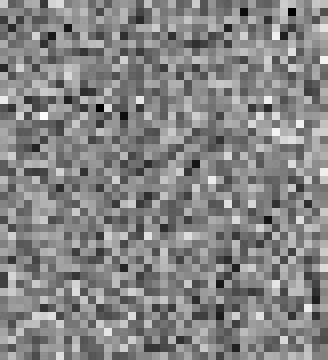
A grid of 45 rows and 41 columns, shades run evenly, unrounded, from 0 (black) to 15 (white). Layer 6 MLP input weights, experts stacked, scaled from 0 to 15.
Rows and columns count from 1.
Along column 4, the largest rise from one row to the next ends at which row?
14
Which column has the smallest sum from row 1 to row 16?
18
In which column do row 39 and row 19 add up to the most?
39
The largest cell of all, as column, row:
6, 15
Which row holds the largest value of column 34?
13
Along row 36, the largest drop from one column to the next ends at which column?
28
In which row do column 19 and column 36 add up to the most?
1
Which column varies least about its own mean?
12
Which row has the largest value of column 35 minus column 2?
4
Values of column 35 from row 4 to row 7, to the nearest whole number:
12 14 8 10
